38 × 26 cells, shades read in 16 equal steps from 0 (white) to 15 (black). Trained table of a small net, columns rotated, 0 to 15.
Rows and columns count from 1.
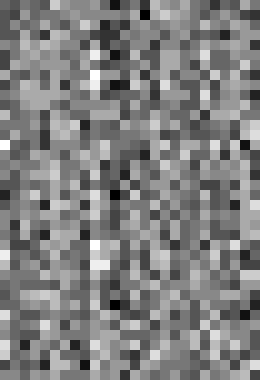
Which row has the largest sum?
4
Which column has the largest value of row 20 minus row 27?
1
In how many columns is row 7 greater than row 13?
12
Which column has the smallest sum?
10
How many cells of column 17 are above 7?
11
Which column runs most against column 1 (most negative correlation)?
25
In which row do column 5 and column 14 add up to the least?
33
